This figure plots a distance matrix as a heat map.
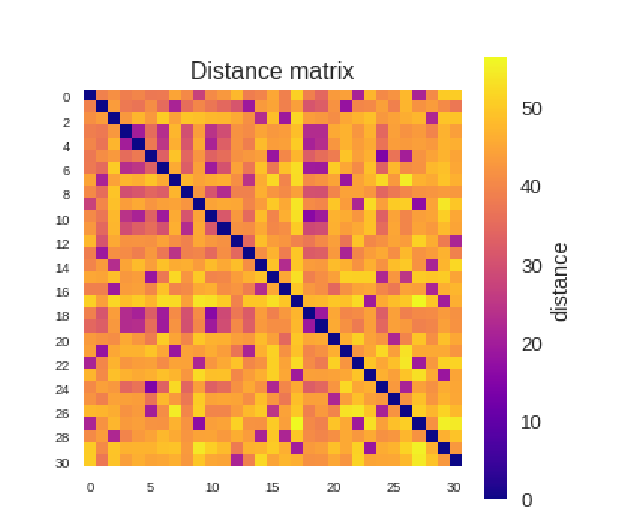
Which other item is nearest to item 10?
18
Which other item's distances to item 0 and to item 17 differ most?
27
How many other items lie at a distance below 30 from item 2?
3
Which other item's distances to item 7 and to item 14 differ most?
21
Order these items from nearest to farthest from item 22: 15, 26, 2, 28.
28, 2, 15, 26
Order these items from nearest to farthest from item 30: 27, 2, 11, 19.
19, 11, 2, 27
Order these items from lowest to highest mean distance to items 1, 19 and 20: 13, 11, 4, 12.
13, 4, 11, 12
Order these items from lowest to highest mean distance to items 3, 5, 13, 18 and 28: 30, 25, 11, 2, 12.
11, 2, 12, 25, 30
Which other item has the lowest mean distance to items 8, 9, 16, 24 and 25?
5
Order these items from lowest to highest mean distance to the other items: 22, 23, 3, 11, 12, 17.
3, 11, 12, 22, 23, 17
